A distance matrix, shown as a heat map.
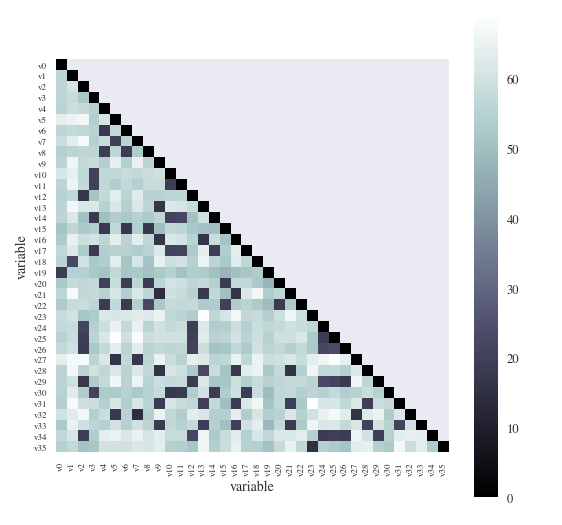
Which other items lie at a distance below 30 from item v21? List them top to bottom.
v9, v13, v16, v28, v31, v33
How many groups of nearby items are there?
8
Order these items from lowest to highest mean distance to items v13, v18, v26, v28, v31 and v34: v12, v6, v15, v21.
v21, v12, v15, v6
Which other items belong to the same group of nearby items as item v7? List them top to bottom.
v5, v27, v32
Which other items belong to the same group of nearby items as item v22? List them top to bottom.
v4, v6, v8, v15, v20
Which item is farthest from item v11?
v1
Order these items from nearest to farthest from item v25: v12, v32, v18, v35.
v12, v35, v18, v32
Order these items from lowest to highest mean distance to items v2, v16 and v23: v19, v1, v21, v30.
v21, v19, v30, v1
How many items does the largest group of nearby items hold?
7
